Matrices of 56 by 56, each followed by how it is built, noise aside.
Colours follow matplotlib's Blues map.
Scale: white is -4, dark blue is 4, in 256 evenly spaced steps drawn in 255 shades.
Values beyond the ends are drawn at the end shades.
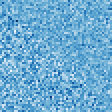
lower triangular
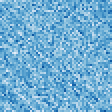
Toeplitz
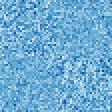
block diagonal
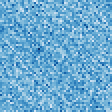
Toeplitz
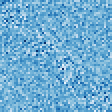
block diagonal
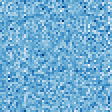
uneven columns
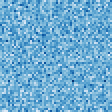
repeating columns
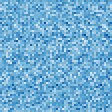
repeating columns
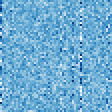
uneven columns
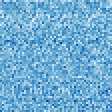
repeating columns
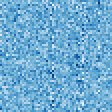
uneven columns
